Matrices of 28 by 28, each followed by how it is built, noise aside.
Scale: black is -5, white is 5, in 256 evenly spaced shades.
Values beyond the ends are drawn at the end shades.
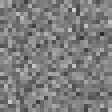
repeating rows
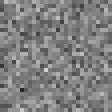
repeating rows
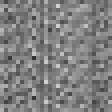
repeating rows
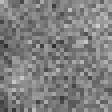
smooth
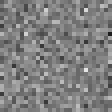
uneven columns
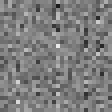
uneven columns
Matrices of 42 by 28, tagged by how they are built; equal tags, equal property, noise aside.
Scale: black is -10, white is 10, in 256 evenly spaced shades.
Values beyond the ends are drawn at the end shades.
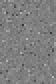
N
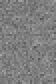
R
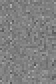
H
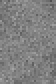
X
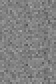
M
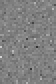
N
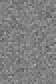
M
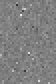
N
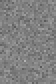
R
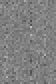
H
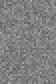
R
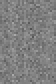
M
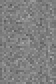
M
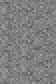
M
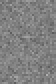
M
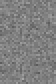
M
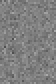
H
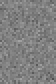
M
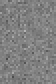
H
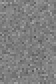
R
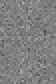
H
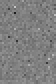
N
